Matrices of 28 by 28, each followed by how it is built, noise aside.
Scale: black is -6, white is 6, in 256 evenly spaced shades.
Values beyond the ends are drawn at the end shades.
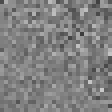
upper triangular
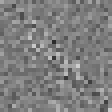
banded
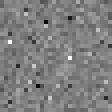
sparse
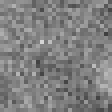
smooth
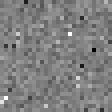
sparse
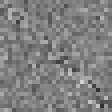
banded
